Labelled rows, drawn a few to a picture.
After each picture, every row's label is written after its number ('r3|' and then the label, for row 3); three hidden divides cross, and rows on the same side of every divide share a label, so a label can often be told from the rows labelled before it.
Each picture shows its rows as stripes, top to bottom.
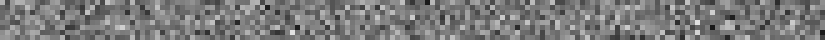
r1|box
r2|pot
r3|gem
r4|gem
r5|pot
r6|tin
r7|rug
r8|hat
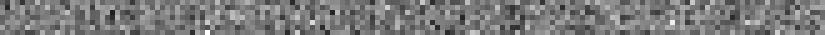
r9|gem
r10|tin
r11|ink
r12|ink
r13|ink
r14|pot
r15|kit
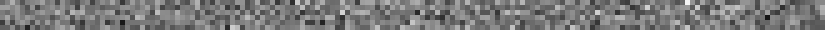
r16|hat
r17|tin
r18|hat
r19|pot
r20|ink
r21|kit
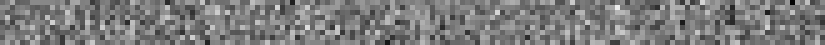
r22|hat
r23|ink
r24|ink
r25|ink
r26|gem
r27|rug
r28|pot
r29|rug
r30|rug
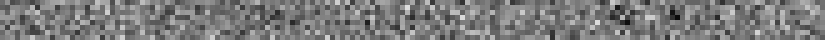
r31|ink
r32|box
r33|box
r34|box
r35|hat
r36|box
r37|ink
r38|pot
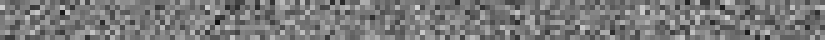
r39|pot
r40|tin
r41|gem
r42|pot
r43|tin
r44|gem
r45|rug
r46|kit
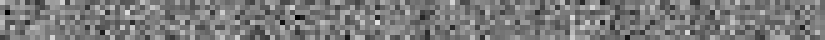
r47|kit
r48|box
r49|kit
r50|box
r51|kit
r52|rug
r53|box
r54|hat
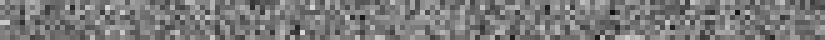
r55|rug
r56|rug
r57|box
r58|ink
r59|tin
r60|box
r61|tin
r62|pot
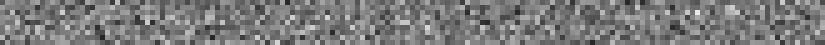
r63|gem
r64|tin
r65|tin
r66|pot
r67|kit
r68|rug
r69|rug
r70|hat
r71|ink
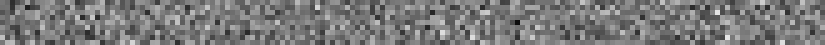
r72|ink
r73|kit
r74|gem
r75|rug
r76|tin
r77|kit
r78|tin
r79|tin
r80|rug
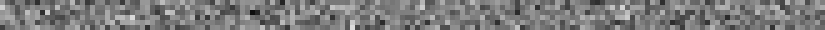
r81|kit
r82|tin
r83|pot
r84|rug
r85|box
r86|gem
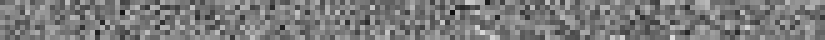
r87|ink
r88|rug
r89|ink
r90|gem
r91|box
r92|kit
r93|gem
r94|ink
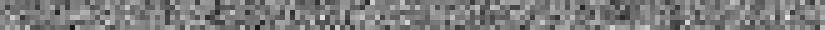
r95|box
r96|tin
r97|hat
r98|hat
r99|box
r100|pot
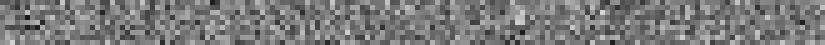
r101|hat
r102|hat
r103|rug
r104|hat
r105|rug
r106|kit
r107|pot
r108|ink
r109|box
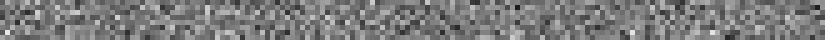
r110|rug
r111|tin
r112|hat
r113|ink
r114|tin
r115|pot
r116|gem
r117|gem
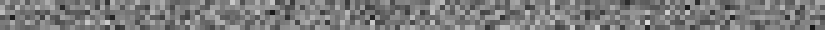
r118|hat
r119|gem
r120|tin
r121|ink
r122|box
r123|hat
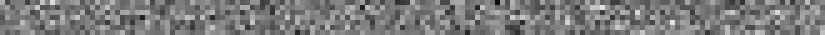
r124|hat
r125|rug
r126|tin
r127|hat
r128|ink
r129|pot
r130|tin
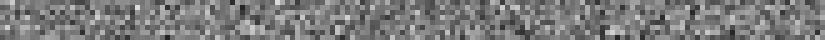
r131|pot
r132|hat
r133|kit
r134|tin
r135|pot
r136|ink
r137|ink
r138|hat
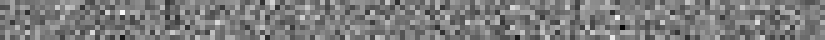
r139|hat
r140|gem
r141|box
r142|ink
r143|ink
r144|hat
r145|rug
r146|ink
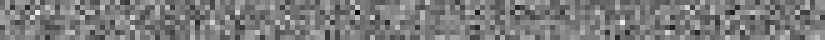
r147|gem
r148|kit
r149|gem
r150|box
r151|pot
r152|rug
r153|hat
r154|box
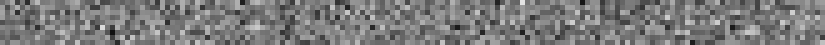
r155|hat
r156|hat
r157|tin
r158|hat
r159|hat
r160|ink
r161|kit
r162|rug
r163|tin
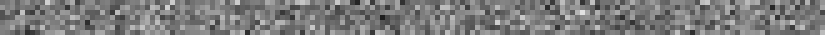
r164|ink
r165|tin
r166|ink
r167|hat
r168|tin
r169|hat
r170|kit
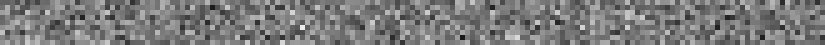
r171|kit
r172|hat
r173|pot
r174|ink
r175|rug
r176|pot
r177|box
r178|gem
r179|rug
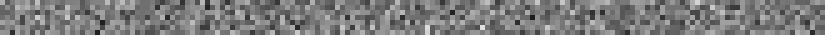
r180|rug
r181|gem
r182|kit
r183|gem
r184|box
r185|rug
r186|gem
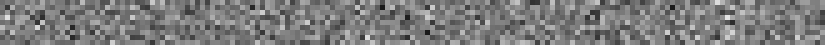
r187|hat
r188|box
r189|ink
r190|pot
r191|ink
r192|rug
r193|tin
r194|pot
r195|hat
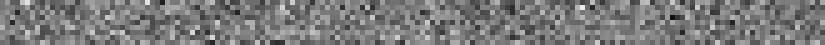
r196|pot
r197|pot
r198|tin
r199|box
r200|ink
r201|gem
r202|rug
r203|pot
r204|hat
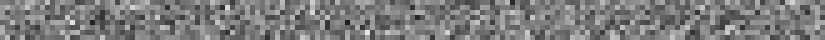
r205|pot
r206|rug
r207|hat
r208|rug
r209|hat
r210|tin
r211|kit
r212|ink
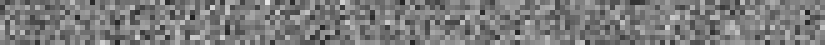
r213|hat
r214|rug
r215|kit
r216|ink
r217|tin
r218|tin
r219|tin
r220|hat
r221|tin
